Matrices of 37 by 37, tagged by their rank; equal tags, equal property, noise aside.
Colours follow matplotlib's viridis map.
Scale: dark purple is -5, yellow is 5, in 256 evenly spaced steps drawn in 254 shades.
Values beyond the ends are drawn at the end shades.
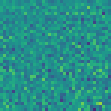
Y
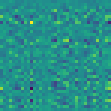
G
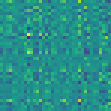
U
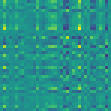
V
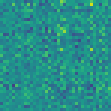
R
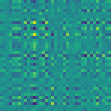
V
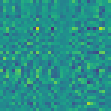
G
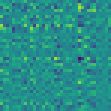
G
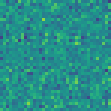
R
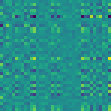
V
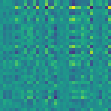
V
